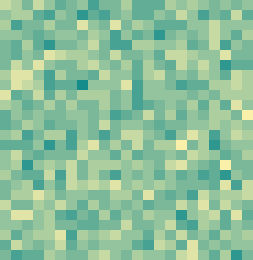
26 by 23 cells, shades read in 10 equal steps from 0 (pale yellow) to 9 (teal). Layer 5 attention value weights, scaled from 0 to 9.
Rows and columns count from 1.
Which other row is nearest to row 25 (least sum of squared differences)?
16
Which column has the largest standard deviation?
21
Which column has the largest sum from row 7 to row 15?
5
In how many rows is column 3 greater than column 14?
10
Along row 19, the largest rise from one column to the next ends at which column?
22
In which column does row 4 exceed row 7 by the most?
4
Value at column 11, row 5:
7
